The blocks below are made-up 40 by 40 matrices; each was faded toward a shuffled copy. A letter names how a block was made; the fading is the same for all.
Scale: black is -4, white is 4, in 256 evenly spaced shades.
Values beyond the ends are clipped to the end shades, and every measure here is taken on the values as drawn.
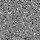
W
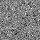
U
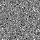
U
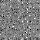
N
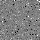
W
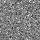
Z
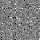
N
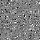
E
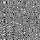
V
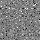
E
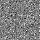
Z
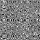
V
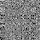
V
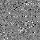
E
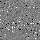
W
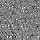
N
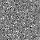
Z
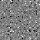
N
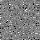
N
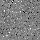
W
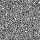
U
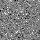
E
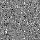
Z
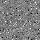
W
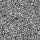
Z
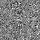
Z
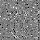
N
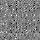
N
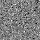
U
